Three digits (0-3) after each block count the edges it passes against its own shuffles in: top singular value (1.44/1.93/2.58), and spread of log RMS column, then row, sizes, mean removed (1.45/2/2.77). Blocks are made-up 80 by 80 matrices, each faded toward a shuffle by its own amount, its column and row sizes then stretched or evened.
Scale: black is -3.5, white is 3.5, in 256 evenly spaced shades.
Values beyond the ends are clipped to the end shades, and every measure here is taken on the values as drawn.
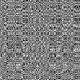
3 2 0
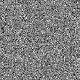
1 1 0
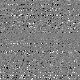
0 1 3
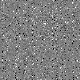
0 2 1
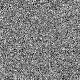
1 0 0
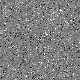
0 0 0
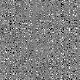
0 3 2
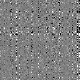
2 3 2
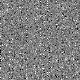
0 2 0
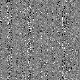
0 3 0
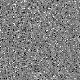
1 1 0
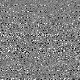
1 0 3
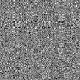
2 0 2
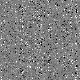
0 2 0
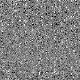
0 2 1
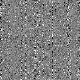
1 3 0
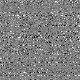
0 0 3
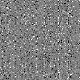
2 2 0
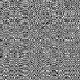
3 0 2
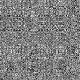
2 0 2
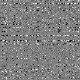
1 2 3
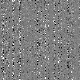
0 3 0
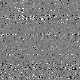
0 1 3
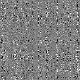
0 3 2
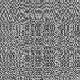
3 1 0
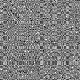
3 0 0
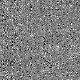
1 2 1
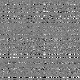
2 1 3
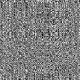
2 2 1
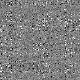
0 2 2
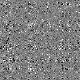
1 2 2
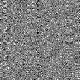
2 1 0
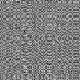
3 1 1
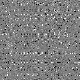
2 1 2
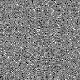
2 0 0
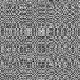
3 1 2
